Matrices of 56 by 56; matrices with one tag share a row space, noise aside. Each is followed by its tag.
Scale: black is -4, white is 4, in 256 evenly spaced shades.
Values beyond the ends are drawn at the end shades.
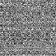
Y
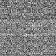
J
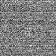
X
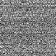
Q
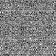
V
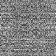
Q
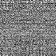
Q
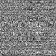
X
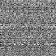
Y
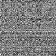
X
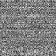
J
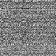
Q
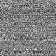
Q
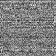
V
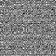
Y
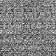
Y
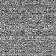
X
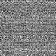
Q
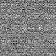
J
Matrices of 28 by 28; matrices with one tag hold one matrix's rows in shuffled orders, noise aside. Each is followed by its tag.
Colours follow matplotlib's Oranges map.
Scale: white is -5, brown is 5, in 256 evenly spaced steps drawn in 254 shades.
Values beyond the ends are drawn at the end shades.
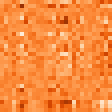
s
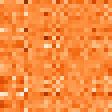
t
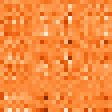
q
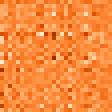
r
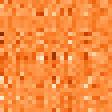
r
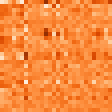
t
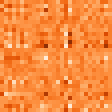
q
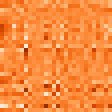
t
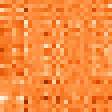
t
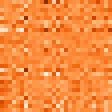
t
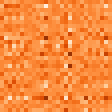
q
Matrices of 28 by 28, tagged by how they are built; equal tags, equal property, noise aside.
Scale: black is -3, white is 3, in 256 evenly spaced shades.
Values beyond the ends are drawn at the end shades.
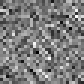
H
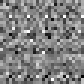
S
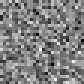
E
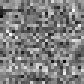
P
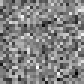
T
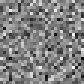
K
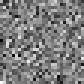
E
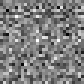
S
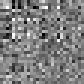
K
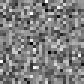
E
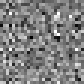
K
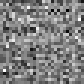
P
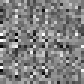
K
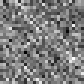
H
